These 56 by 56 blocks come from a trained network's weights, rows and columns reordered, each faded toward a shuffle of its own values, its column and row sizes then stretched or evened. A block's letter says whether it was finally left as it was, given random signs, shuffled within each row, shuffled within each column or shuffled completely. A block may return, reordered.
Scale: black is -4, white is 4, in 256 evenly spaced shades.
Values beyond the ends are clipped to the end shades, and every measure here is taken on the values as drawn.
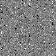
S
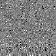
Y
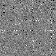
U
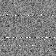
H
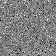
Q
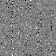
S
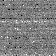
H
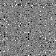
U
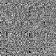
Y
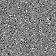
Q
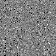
S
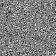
S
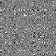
Y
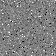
Q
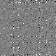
U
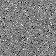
Q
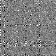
U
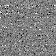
H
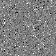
S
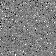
Q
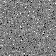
Q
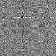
Y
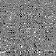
Y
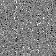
S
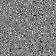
S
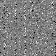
S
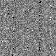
S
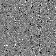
S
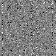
S
